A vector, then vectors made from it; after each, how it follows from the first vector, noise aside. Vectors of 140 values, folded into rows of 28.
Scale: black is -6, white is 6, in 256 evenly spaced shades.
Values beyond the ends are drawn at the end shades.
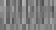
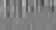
partly zeroed.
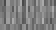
negated.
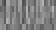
negated.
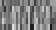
reversed, negated, scaled up.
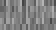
negated.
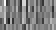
scaled up.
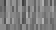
negated.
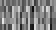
reversed, negated, scaled up.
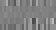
wrapped around, negated, partly zeroed.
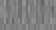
shrunk.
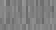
shrunk.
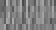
negated.
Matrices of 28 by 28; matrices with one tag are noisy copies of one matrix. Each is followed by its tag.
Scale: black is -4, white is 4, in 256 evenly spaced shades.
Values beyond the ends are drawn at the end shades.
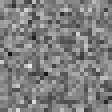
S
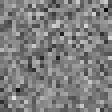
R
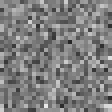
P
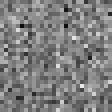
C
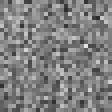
C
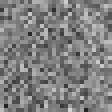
P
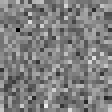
P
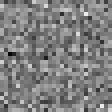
S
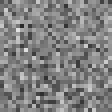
C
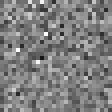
R
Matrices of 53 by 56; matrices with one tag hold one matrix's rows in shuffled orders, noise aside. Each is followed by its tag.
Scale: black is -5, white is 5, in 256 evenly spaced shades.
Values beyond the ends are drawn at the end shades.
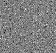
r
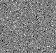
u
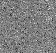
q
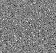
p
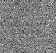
q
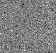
q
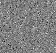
r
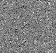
q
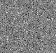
u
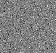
r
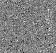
q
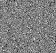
p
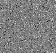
r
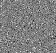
p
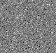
u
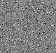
u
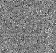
q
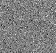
r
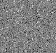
u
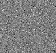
p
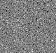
u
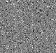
u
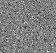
u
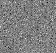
r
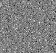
p
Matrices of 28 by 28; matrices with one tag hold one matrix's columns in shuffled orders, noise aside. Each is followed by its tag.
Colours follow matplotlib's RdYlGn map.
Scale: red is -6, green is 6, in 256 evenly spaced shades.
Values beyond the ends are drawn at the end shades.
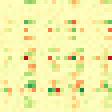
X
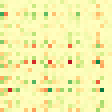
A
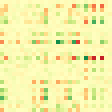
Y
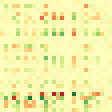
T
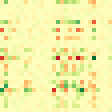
X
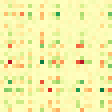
A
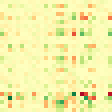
T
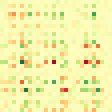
A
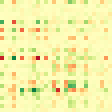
X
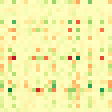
X
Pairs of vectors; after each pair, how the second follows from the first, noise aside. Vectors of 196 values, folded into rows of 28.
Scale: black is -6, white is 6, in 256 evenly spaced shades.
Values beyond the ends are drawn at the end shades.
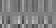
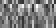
reversed, scaled up.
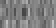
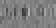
partly zeroed.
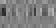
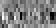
reversed, scaled up.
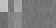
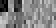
negated, scaled up.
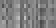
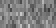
shuffled.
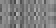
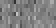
partly zeroed.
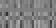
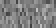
shuffled.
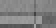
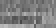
negated.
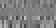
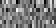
reversed, scaled up.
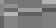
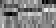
negated, scaled up.
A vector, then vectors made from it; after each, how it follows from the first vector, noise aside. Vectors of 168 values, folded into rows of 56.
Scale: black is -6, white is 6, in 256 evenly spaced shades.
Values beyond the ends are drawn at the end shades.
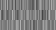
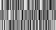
wrapped around, negated, scaled up.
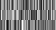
wrapped around, negated, scaled up.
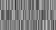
copied.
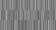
reversed, shrunk.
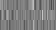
negated, partly zeroed.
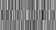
copied.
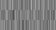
reversed, shrunk.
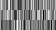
wrapped around, negated, scaled up.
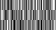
wrapped around, negated, scaled up.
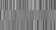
negated, partly zeroed.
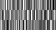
wrapped around, scaled up.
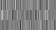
negated, partly zeroed.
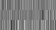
wrapped around, partly zeroed.
